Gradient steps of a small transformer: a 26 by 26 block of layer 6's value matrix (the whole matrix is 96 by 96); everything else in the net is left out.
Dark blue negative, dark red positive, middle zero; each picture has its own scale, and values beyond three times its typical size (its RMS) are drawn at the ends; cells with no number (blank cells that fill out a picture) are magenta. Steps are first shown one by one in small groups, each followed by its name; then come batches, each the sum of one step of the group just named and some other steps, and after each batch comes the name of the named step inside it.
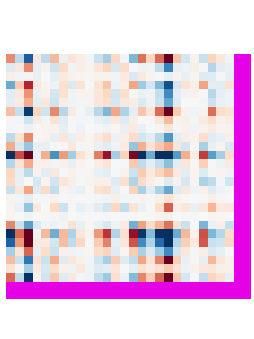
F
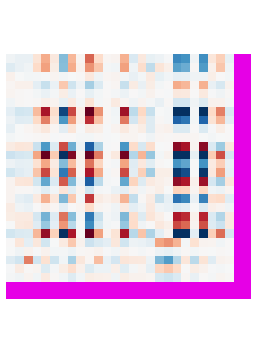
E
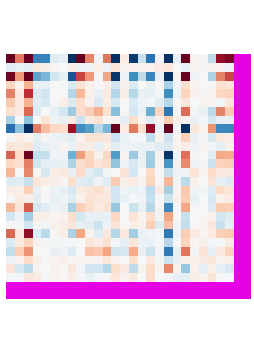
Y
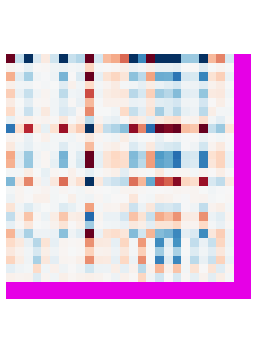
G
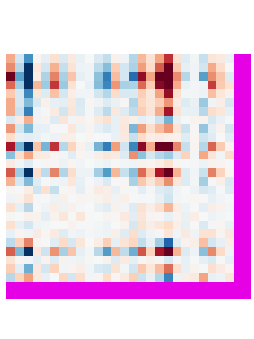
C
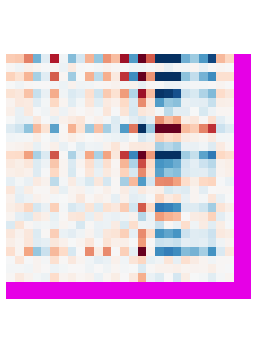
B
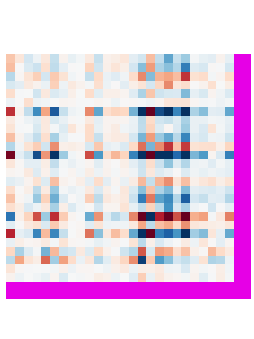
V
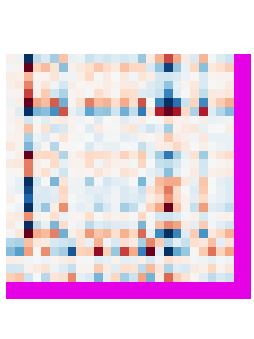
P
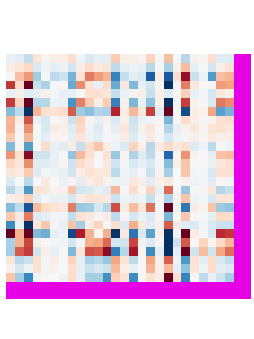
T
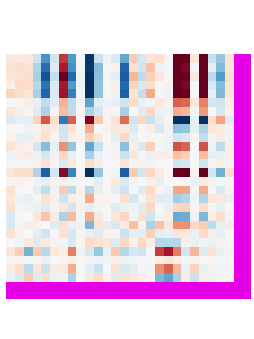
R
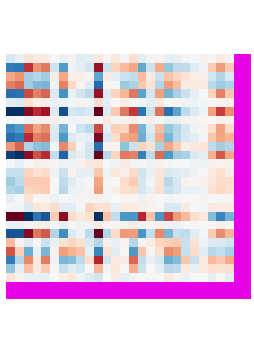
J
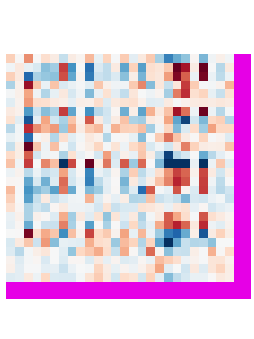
R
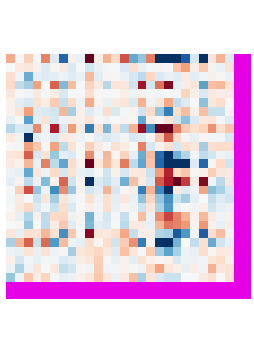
G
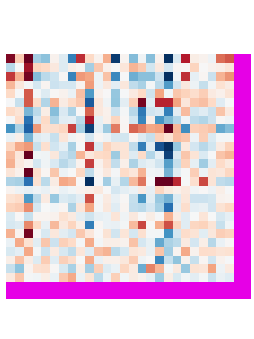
Y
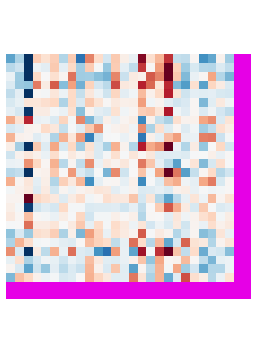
C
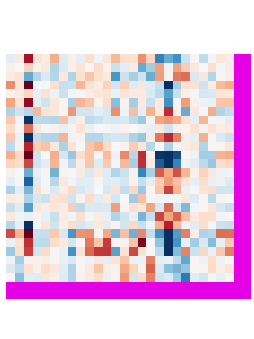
T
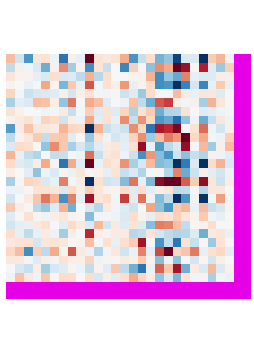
G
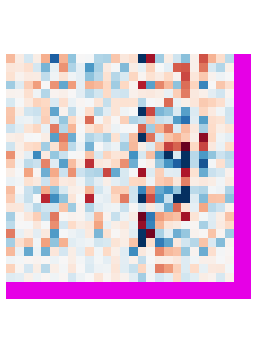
V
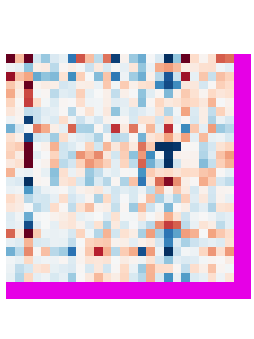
Y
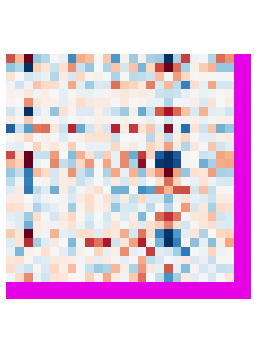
Y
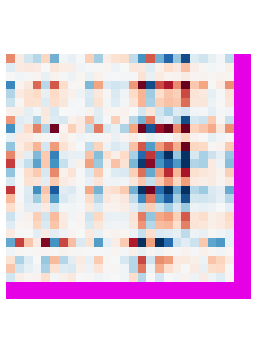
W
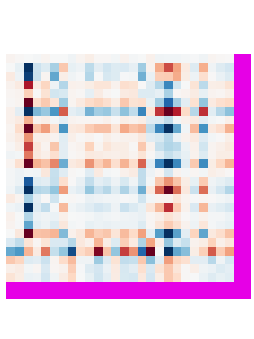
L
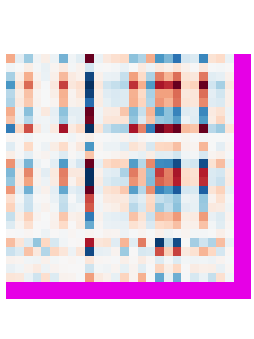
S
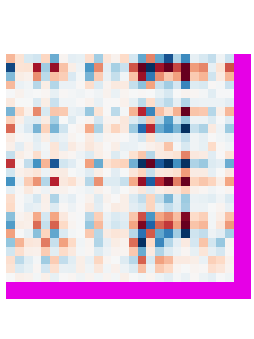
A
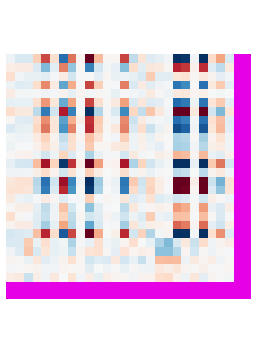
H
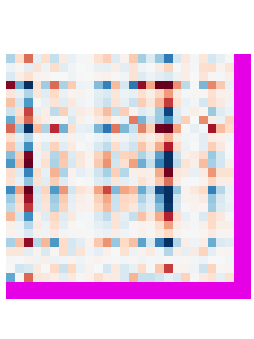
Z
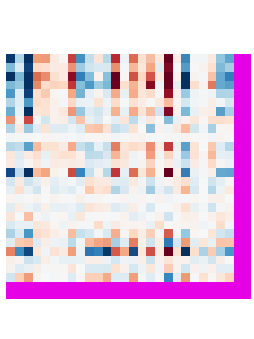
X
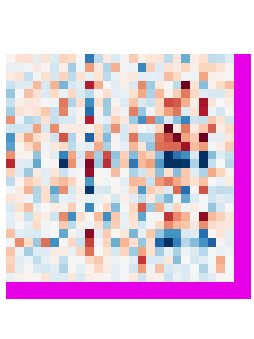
W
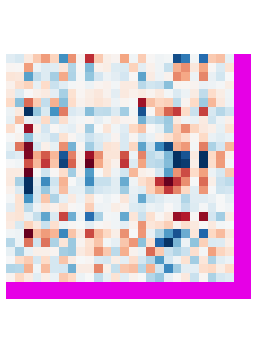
L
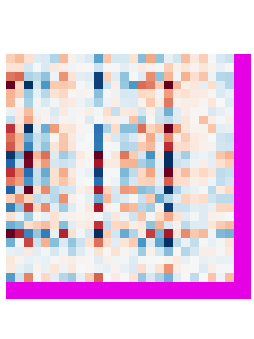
Z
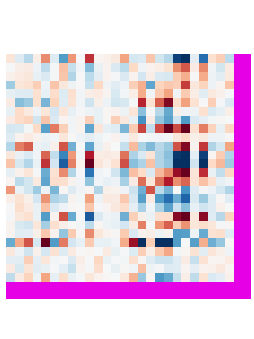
W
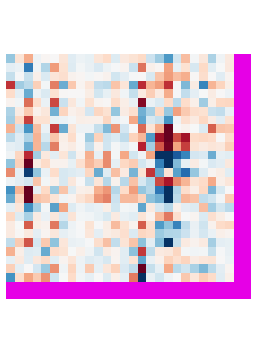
Z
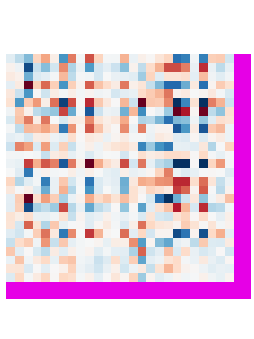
H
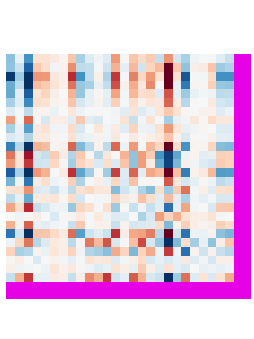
X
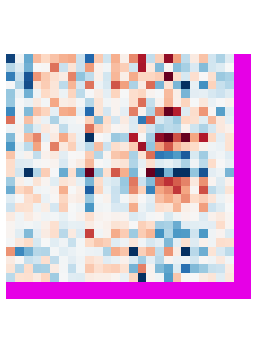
X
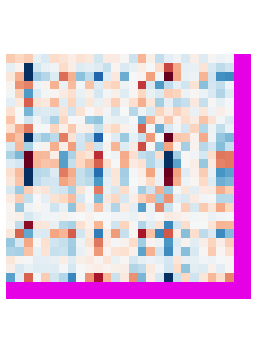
L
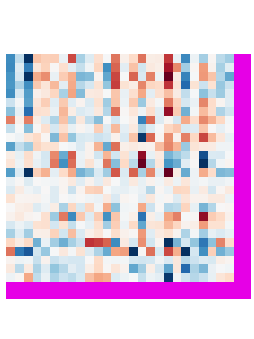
X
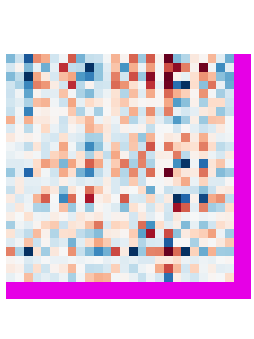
X
